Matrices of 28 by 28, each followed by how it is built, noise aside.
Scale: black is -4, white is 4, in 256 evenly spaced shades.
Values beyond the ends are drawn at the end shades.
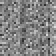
repeating rows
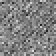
Hankel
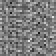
repeating rows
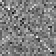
diagonal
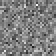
Hankel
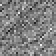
Hankel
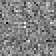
uneven rows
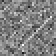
Hankel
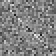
diagonal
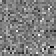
uneven rows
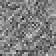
Hankel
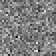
repeating rows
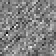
Hankel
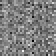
repeating rows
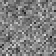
Hankel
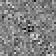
banded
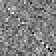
diagonal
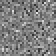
repeating rows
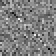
diagonal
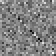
diagonal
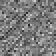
Hankel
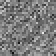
Hankel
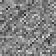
Hankel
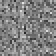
repeating rows
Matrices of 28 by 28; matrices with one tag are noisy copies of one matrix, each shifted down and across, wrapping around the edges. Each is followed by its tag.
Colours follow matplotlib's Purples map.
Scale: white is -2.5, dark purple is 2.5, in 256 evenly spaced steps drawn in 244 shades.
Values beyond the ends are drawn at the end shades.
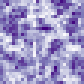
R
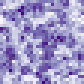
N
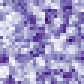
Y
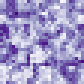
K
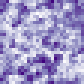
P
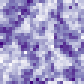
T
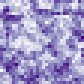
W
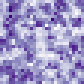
N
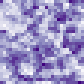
W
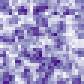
N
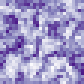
K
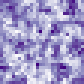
R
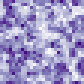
N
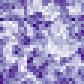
W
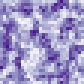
Y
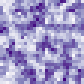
Y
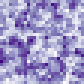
P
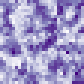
Y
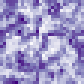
K
